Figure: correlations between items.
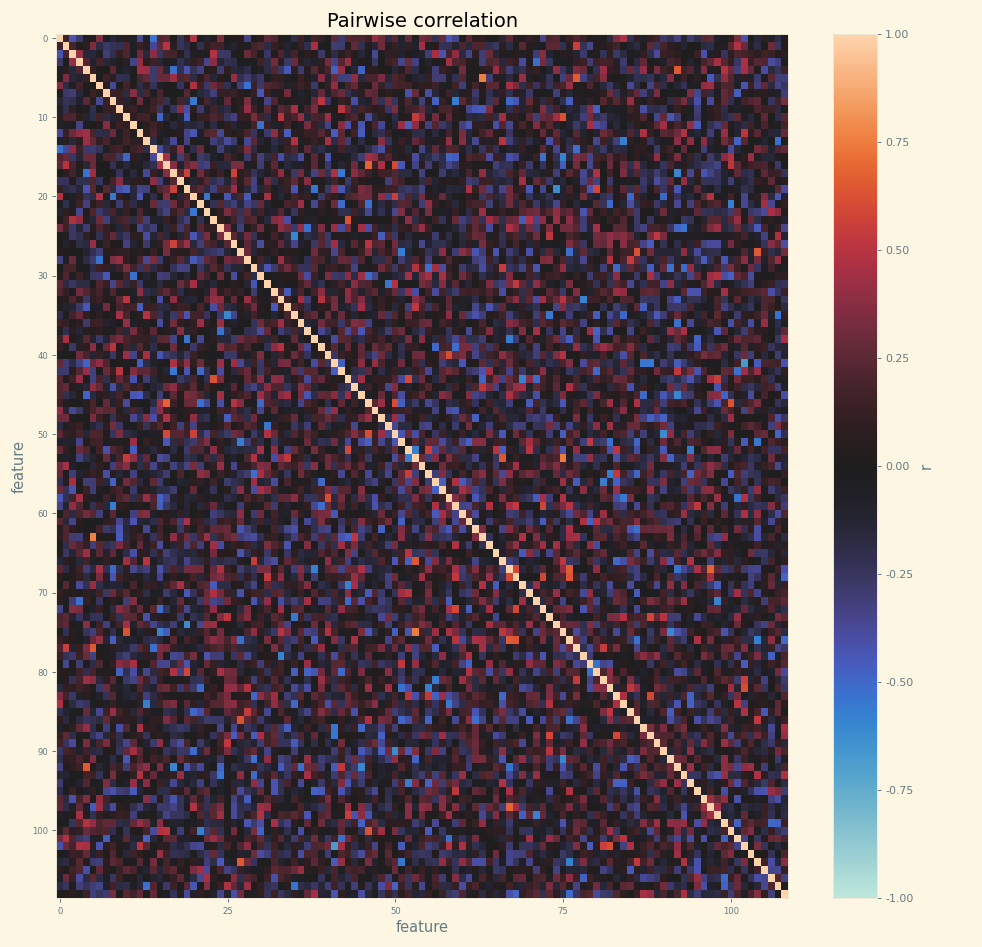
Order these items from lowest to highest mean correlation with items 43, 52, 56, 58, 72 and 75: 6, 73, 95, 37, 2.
37, 73, 95, 6, 2
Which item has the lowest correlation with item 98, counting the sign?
71
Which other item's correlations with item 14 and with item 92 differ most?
4
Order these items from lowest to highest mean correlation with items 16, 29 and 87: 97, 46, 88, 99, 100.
97, 88, 99, 46, 100
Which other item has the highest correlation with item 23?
43
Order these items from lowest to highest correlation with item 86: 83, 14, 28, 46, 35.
83, 35, 14, 28, 46
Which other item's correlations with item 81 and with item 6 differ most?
102
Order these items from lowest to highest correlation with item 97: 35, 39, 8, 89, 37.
8, 39, 37, 35, 89
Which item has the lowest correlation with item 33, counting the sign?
78
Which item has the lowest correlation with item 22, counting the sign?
20
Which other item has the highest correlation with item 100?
46
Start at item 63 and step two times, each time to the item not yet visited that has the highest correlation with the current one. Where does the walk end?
77
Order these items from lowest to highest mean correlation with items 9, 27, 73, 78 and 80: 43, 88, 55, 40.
55, 40, 43, 88
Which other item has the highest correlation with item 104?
27
